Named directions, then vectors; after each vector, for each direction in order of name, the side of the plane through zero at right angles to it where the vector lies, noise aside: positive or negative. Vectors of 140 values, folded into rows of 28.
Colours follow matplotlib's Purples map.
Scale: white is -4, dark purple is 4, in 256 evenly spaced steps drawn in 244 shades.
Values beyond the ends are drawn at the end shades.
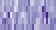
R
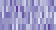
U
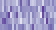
positive, positive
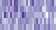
negative, positive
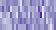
negative, negative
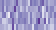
negative, negative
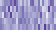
negative, positive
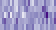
positive, negative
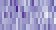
negative, positive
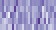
negative, negative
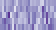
positive, positive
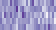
negative, positive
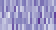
negative, negative
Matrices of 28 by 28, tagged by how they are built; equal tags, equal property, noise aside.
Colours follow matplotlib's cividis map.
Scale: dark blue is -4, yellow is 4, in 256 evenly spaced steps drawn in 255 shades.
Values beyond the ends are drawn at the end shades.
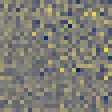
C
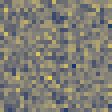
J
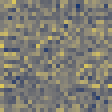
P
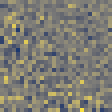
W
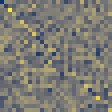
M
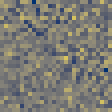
C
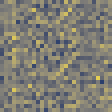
J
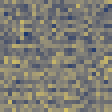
P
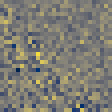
W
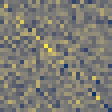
M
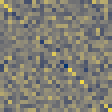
M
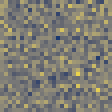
J
